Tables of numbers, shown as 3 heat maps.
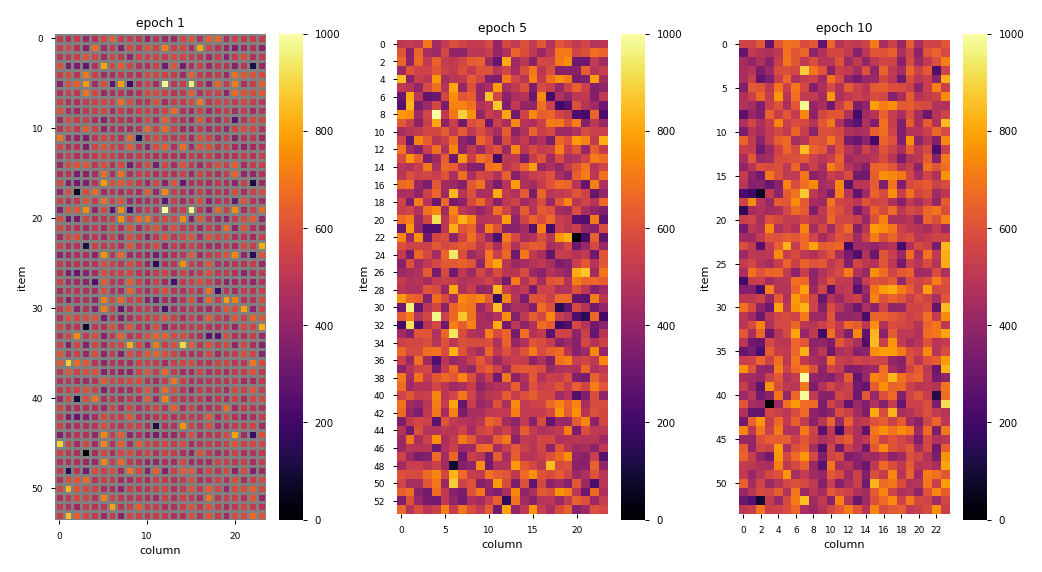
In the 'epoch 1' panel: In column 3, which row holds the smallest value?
46
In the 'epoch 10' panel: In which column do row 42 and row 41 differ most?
3
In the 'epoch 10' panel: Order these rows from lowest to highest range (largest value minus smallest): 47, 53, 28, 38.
53, 47, 28, 38
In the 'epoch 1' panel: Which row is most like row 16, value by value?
3
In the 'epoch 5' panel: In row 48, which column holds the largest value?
17
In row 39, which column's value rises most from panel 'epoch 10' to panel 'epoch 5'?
13
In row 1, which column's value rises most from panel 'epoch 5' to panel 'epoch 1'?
16
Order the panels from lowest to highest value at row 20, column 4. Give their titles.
epoch 1, epoch 10, epoch 5
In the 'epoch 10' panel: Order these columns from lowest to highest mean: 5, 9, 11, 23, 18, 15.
9, 18, 11, 5, 15, 23
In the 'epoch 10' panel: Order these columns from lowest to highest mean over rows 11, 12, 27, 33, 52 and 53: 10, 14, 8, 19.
14, 8, 10, 19
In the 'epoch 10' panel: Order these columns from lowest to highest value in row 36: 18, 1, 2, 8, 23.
18, 8, 1, 2, 23
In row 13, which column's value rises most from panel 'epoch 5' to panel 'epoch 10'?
11
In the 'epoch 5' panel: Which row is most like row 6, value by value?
21
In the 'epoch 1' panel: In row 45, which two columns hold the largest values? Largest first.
0, 5
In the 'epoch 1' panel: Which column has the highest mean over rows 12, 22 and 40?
12
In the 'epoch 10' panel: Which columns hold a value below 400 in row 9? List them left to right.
12, 13, 15, 18
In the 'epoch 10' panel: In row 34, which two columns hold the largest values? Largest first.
15, 17
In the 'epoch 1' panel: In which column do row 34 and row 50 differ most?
1
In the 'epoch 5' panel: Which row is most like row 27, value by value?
39
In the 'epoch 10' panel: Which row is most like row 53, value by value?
32
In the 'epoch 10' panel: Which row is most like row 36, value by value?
6
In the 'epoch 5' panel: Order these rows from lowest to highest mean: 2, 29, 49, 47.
47, 2, 29, 49
